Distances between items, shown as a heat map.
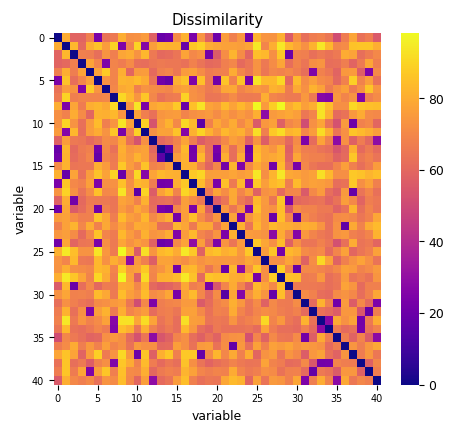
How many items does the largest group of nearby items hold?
7
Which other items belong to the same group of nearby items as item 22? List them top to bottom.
36
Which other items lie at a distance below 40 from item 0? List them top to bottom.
5, 13, 14, 17, 20, 24
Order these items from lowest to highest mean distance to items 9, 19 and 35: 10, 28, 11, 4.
4, 10, 11, 28
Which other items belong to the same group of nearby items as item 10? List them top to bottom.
18, 37
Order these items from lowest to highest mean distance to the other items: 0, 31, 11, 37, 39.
0, 31, 39, 37, 11
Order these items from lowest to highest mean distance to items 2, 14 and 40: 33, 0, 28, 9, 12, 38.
0, 12, 38, 33, 9, 28
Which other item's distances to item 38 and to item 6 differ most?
33
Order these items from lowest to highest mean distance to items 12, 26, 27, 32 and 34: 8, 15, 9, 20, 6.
15, 9, 20, 6, 8
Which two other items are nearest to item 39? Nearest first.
32, 4
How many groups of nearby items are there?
12
